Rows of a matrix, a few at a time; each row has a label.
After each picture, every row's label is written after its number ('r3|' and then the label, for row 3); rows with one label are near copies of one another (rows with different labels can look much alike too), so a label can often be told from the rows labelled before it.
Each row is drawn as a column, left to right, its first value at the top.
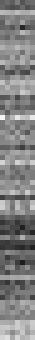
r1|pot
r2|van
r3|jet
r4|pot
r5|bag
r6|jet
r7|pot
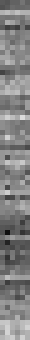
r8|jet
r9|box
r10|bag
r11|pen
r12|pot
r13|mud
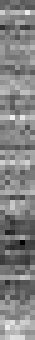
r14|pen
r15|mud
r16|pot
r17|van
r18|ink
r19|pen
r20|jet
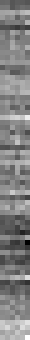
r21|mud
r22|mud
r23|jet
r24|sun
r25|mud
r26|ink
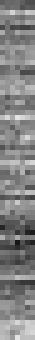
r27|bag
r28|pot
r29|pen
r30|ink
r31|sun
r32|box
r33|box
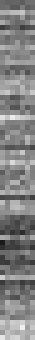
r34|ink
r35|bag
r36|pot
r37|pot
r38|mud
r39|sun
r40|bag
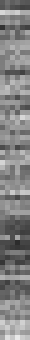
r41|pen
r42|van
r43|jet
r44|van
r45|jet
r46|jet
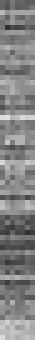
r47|pot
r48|sun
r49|bag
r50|sun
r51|sun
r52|pot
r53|pot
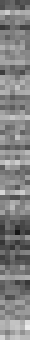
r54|jet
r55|pen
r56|pot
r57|box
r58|jet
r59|mud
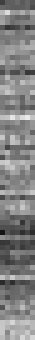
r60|box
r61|pen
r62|sun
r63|sun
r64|pot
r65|sun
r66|jet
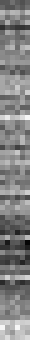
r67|mud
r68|ink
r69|jet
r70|mud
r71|sun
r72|ink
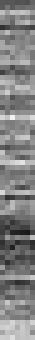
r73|jet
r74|bag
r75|pot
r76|box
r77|box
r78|box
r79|ink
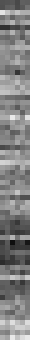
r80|pen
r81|pen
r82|ink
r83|jet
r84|van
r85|ink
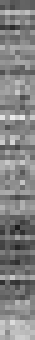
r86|sun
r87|pen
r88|sun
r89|bag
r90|pot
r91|van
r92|sun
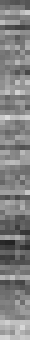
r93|ink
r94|ink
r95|ink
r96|bag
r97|mud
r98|jet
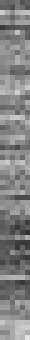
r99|pen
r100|pen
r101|sun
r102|bag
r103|box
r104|van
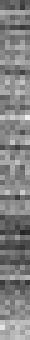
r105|mud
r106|jet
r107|sun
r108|bag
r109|jet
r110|sun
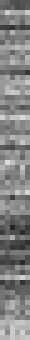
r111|sun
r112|pen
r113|bag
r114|jet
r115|sun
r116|jet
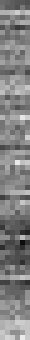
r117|bag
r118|van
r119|jet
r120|pen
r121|ink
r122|box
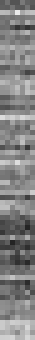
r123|pot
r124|pot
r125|ink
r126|pen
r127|sun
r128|bag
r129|jet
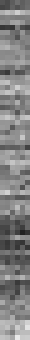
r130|jet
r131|jet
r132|pen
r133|van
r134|box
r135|mud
